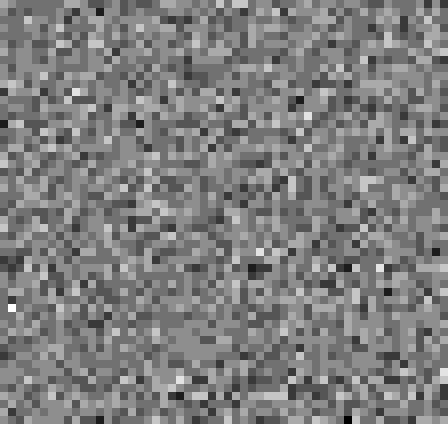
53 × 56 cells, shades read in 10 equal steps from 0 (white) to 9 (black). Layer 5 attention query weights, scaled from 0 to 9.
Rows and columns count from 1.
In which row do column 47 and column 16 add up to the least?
48
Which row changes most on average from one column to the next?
50
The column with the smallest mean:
54
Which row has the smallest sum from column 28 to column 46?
38
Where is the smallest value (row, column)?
39, 2
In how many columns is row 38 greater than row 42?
19
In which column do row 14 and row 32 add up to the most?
37
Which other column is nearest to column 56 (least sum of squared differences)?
29
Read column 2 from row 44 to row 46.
5 6 4
